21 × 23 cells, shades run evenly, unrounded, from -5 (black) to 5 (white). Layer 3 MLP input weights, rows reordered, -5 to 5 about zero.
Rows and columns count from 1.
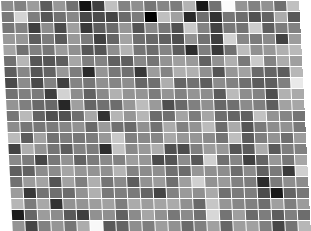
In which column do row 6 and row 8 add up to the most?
23
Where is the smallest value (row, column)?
2, 12
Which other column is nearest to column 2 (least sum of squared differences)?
22
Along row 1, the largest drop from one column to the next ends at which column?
16
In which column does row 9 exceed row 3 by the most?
5
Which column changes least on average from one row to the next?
10
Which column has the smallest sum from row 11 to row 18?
19
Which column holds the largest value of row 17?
15
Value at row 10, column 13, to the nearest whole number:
-2
